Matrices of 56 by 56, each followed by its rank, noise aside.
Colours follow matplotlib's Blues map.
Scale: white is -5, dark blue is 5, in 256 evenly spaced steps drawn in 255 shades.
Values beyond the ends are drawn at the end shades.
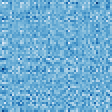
four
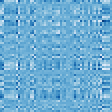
two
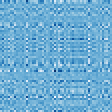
two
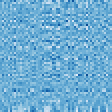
three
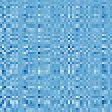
two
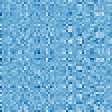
three
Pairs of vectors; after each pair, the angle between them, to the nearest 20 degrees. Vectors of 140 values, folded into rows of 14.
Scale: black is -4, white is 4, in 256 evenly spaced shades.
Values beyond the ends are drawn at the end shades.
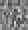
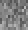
80 degrees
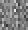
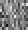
40 degrees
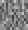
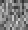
160 degrees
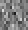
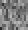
120 degrees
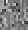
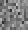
140 degrees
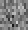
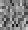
60 degrees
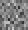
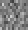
140 degrees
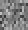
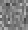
100 degrees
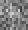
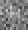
20 degrees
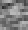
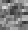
160 degrees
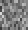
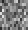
20 degrees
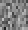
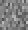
120 degrees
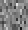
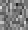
140 degrees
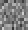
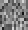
160 degrees
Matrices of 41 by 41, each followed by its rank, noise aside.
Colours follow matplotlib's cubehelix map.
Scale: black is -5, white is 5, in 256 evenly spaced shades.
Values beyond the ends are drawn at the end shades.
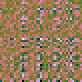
two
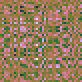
three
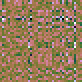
two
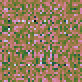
five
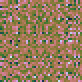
three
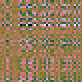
two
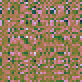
three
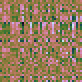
two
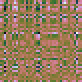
two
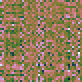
three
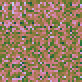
five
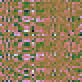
three
